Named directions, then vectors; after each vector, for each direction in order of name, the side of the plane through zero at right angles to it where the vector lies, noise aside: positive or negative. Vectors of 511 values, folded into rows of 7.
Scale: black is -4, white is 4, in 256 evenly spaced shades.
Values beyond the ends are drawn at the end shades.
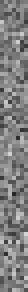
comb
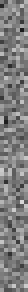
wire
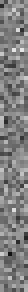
negative, positive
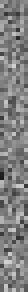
positive, negative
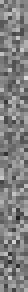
negative, positive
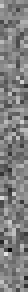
negative, negative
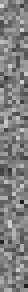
negative, negative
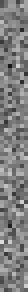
positive, positive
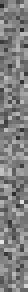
positive, positive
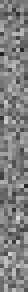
positive, negative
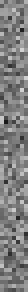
negative, positive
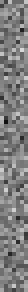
negative, positive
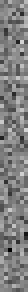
negative, positive
